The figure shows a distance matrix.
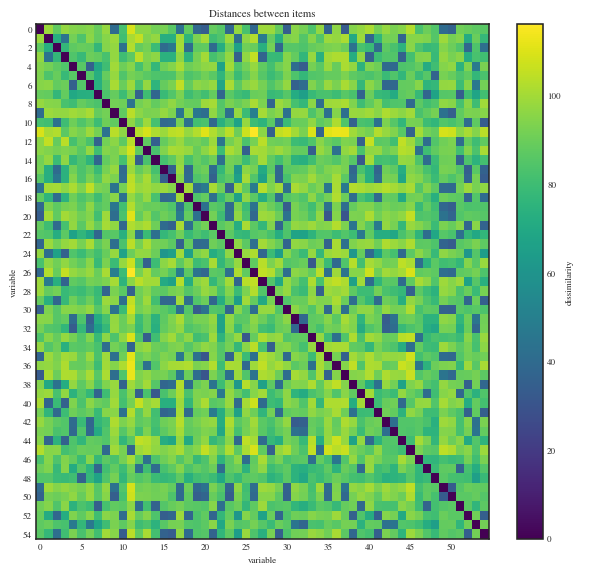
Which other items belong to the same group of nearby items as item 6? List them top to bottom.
4, 31, 32, 42, 43, 53
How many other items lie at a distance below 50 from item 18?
10
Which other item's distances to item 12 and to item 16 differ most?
21
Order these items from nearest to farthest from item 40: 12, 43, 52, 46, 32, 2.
52, 2, 32, 43, 46, 12
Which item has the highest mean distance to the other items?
11
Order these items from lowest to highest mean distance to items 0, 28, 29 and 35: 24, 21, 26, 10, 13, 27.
26, 10, 21, 24, 27, 13
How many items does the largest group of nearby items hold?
12
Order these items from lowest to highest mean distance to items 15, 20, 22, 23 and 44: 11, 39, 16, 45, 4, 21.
16, 21, 39, 4, 45, 11
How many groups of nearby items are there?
8
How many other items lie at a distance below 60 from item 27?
5
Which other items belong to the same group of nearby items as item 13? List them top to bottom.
25, 33, 36, 46
